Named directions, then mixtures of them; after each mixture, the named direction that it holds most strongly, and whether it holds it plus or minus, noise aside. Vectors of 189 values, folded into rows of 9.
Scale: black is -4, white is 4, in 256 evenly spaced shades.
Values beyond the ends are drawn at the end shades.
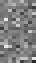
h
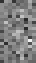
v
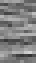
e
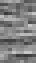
e, plus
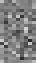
v, minus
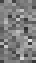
v, plus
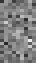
v, plus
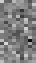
v, minus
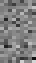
h, minus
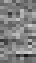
e, plus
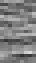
e, plus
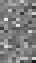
h, plus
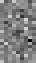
v, minus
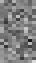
v, minus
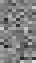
h, minus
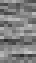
e, plus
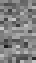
h, minus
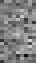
v, plus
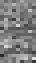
h, plus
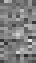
v, plus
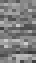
e, minus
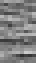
e, plus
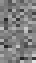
h, minus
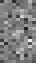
v, plus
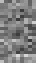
v, minus
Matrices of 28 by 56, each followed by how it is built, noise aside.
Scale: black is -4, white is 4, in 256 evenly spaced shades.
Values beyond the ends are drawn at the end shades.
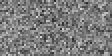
repeating rows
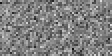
repeating rows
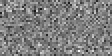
blocks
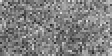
smooth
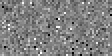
sparse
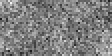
smooth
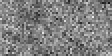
smooth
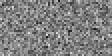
noise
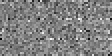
uneven rows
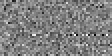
uneven rows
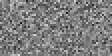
Hankel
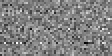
uneven rows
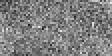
smooth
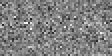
uneven rows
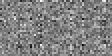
low rank
